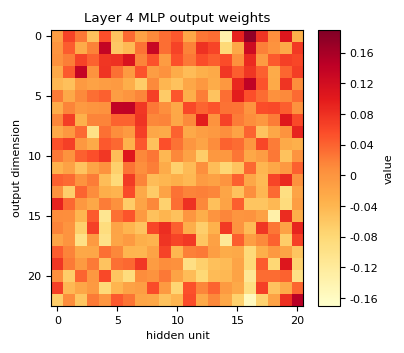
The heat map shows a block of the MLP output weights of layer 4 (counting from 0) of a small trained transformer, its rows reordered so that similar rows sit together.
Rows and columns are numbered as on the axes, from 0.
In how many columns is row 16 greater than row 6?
8
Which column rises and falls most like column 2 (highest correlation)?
4
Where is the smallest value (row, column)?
22, 16
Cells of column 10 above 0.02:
10
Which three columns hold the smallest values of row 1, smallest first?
14, 5, 6
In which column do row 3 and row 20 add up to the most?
2
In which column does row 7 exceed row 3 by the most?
12
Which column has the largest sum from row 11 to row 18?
0
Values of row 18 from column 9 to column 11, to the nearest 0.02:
0.06 -0.04 0.02
